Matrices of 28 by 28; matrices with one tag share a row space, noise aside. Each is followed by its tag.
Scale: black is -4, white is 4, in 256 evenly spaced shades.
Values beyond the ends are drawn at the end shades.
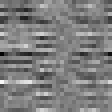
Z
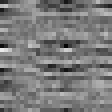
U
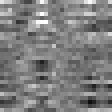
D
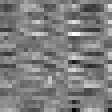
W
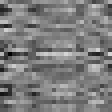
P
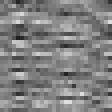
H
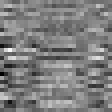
P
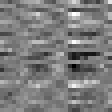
W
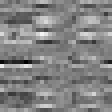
Z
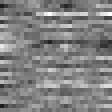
U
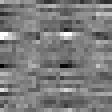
U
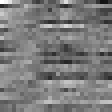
U
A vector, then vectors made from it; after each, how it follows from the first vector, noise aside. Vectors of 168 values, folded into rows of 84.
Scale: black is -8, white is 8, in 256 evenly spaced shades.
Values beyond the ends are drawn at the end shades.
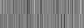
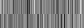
scaled up.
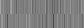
wrapped around, negated, partly zeroed.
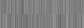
wrapped around, negated, shrunk.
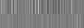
wrapped around, negated, partly zeroed.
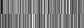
wrapped around, negated, scaled up.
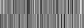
scaled up.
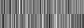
reversed, negated, scaled up.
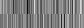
scaled up.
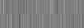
wrapped around, negated, shrunk.
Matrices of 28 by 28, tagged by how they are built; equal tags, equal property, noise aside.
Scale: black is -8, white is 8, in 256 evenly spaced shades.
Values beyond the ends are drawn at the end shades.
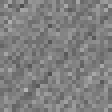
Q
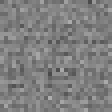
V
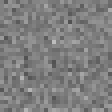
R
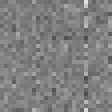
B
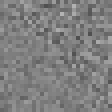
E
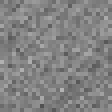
Q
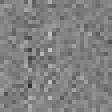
B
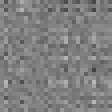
R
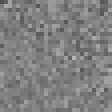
E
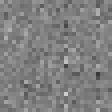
B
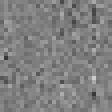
B
